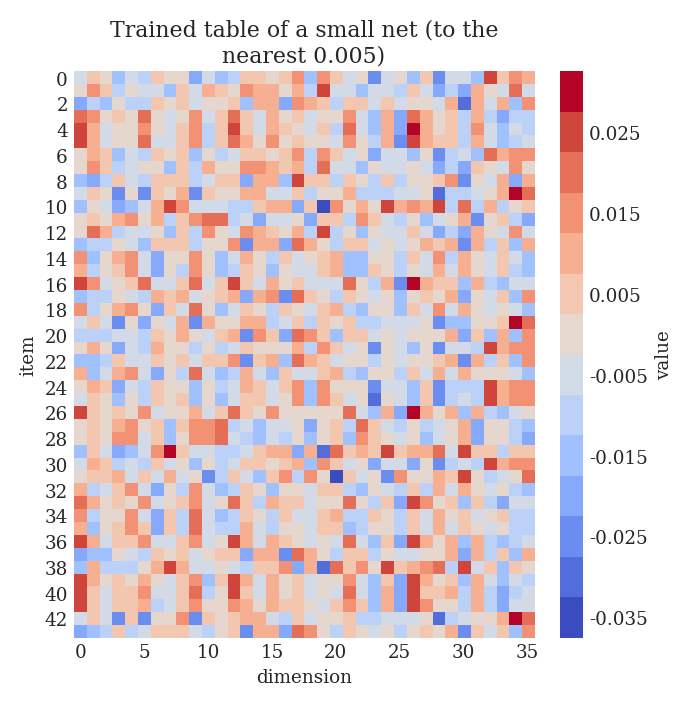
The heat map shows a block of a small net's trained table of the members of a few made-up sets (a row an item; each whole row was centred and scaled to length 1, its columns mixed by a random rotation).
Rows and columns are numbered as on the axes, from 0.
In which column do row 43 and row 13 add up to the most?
17
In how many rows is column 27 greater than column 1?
20
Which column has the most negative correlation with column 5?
33
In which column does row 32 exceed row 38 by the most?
19
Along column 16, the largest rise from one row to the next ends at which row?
38
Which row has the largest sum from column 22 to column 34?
29
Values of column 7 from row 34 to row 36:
0.005 0.005 -0.005
